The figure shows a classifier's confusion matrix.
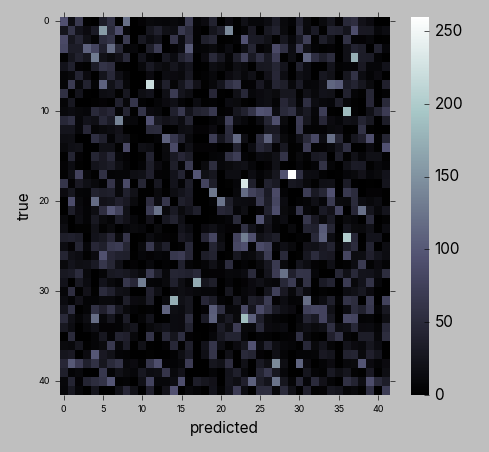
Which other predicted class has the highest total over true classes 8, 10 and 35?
36
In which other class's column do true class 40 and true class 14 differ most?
27
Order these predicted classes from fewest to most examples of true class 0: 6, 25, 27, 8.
25, 27, 6, 8
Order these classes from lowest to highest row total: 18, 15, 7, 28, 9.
9, 15, 18, 28, 7
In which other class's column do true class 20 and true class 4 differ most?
37
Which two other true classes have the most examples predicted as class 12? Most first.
21, 38
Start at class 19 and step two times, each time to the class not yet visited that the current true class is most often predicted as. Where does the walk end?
33
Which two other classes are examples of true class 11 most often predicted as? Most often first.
7, 27
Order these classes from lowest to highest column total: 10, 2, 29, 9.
9, 10, 29, 2
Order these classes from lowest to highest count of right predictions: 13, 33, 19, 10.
10, 33, 13, 19
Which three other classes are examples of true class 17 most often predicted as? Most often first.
29, 28, 2
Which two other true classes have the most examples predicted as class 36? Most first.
24, 10
